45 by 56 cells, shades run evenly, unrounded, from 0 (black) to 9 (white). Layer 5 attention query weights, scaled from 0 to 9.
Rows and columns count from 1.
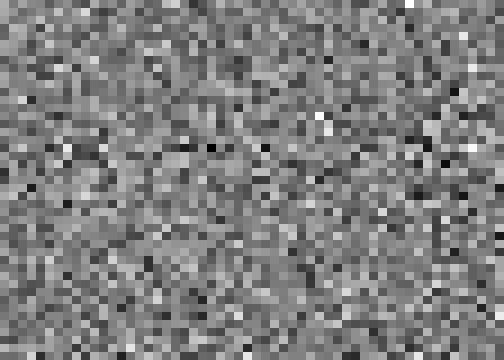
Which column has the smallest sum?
5
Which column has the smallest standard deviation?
45
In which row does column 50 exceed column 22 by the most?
19
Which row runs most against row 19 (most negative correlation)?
21
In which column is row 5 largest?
52
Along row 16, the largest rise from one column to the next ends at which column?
48
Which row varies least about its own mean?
3
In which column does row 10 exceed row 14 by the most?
39
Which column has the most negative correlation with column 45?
28
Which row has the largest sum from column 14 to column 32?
43
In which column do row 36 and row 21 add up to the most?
13
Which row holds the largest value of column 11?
8
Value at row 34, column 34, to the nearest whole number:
2
